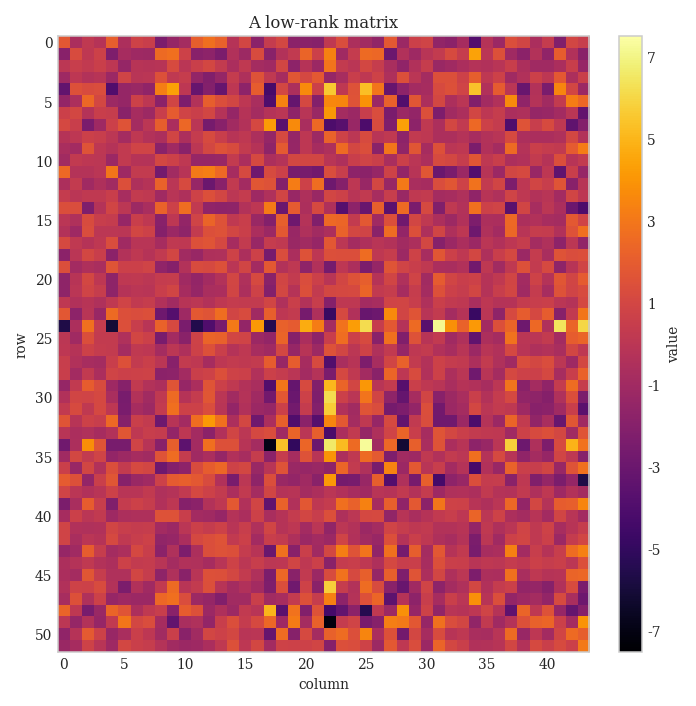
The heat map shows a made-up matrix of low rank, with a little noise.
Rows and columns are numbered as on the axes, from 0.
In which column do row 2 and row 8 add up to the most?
22
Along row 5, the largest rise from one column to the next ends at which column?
18
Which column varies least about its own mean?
35
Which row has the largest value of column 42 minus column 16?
34
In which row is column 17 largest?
48
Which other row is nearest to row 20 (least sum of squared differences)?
21
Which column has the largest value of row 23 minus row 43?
17
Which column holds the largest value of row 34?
25
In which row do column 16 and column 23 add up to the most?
24
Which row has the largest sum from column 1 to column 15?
32
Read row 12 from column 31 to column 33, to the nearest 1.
1 2 1
